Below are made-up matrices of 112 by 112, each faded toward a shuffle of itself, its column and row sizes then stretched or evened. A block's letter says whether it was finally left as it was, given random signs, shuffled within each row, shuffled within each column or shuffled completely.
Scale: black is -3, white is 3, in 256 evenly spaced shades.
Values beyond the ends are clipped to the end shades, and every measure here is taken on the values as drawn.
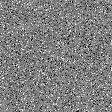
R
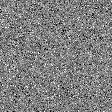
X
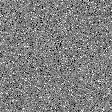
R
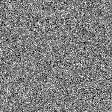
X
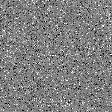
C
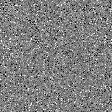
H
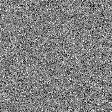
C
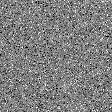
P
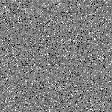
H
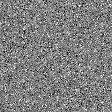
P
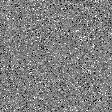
C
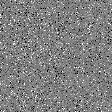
C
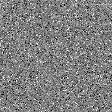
H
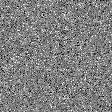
R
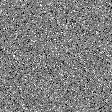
R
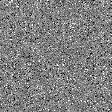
C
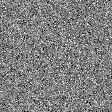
R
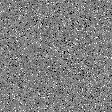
P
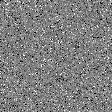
P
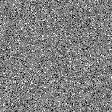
H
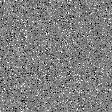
C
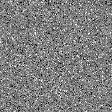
C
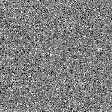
H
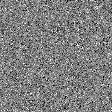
C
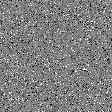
X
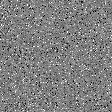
R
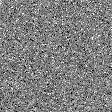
R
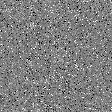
P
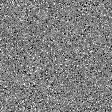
X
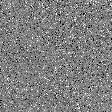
P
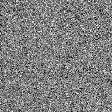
H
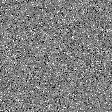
R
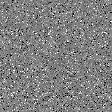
H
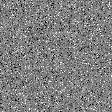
P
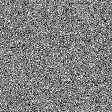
R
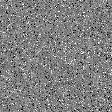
H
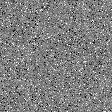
R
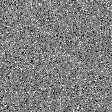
X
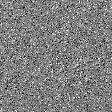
C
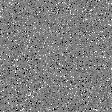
C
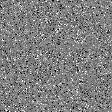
C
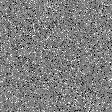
R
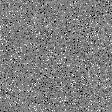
C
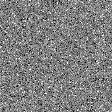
P
